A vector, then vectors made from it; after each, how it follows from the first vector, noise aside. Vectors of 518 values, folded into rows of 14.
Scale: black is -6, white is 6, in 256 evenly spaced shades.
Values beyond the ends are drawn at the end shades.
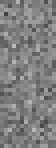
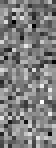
reversed, scaled up.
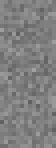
wrapped around, shrunk.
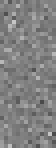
reversed, negated, partly zeroed.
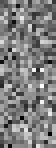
reversed, scaled up.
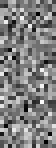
reversed, scaled up.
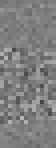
reversed, negated, partly zeroed.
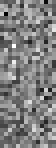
scaled up.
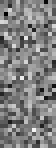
scaled up.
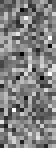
wrapped around, negated, scaled up.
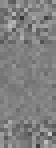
reversed, negated, partly zeroed.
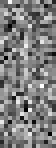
reversed, scaled up.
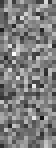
wrapped around, negated, scaled up.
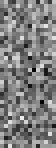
reversed, negated, scaled up.
